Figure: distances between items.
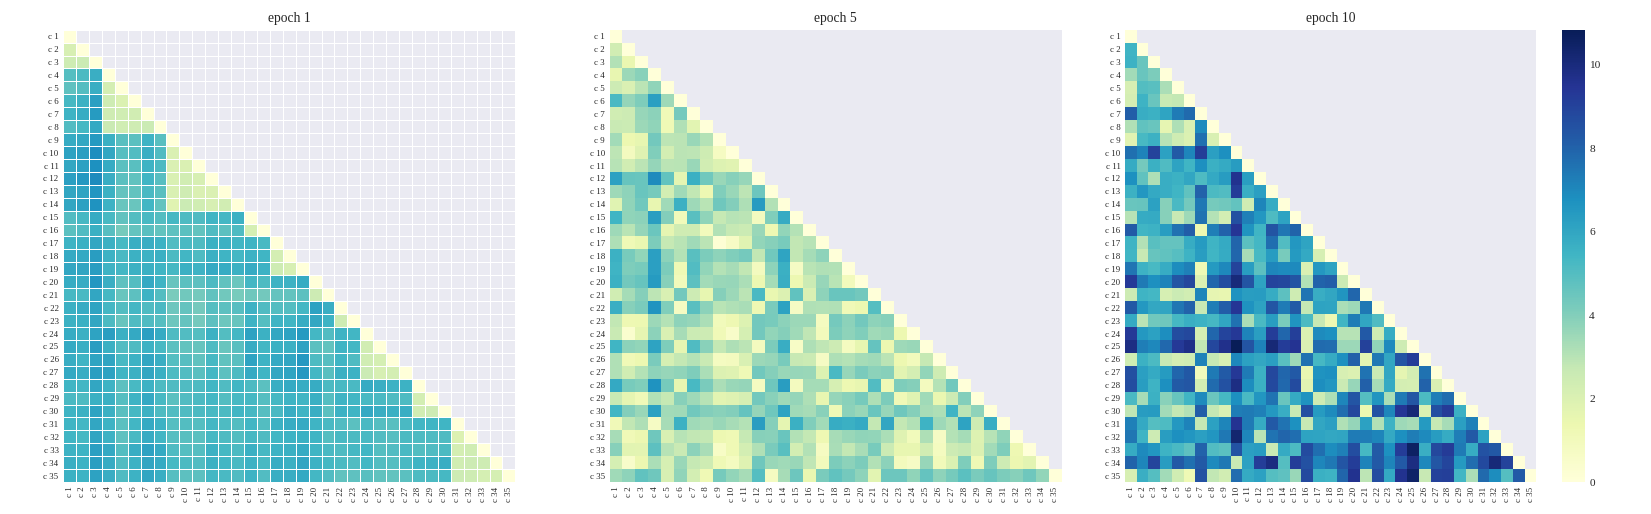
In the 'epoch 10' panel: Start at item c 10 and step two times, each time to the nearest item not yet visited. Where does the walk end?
c 14
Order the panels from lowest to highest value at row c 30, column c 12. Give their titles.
epoch 5, epoch 1, epoch 10
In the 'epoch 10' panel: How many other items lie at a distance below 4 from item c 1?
10
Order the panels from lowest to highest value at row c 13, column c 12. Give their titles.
epoch 1, epoch 5, epoch 10
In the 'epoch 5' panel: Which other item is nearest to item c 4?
c 31
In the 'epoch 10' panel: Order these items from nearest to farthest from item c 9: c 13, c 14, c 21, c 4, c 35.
c 21, c 35, c 4, c 14, c 13
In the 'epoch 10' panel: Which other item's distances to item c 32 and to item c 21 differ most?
c 30
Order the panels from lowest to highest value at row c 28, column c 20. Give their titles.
epoch 5, epoch 10, epoch 1
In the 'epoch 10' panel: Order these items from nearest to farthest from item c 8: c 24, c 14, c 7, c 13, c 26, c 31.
c 26, c 14, c 13, c 31, c 7, c 24
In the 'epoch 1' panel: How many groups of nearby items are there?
10
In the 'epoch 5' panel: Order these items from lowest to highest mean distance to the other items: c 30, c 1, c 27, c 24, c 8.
c 24, c 8, c 27, c 1, c 30
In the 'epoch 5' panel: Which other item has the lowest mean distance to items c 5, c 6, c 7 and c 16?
c 8
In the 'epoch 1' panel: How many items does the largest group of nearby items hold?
6
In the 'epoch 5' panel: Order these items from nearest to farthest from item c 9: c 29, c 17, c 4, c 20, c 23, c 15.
c 17, c 23, c 29, c 15, c 20, c 4
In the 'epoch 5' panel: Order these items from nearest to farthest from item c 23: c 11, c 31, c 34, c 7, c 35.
c 34, c 11, c 31, c 7, c 35
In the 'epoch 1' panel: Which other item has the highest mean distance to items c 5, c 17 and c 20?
c 3
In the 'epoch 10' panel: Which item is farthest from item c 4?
c 25
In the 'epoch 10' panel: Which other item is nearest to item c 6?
c 35
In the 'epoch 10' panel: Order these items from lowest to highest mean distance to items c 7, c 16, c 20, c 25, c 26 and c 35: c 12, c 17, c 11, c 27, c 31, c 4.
c 27, c 31, c 4, c 12, c 17, c 11
